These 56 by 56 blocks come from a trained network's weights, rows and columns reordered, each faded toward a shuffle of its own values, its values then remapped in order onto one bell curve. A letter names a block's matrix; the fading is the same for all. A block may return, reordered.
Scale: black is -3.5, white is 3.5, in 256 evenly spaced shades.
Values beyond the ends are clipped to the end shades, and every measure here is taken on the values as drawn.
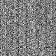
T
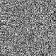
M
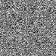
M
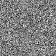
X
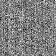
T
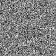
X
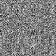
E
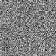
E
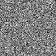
M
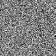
M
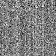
T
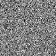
M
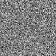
E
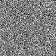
E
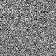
M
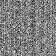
T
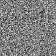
M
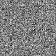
M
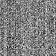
T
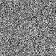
X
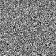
X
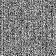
T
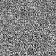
E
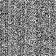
T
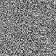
E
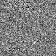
X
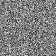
X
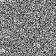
X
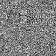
M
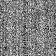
T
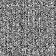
T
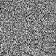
M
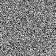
X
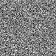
X
